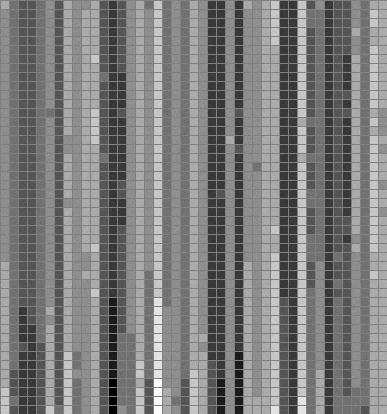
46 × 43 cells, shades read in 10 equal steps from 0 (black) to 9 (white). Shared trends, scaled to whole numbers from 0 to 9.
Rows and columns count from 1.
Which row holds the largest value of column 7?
46
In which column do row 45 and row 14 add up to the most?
18
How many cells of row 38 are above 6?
3
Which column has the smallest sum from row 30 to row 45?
13
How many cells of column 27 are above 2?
2
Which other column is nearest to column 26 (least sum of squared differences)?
20
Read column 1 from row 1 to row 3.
6 5 5
